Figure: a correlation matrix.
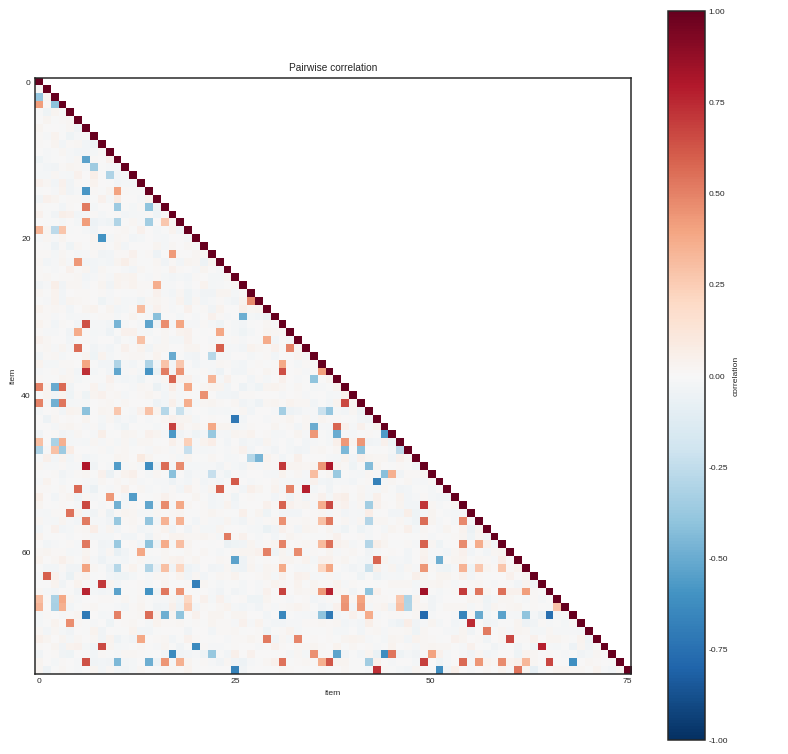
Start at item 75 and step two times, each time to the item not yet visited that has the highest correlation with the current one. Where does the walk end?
61
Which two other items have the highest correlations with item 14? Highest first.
68, 10
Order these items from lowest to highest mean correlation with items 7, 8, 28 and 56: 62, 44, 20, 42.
20, 42, 44, 62
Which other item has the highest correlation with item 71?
60
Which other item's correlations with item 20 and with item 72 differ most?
64
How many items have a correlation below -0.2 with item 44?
4
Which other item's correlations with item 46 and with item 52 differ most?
34
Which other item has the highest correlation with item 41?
39
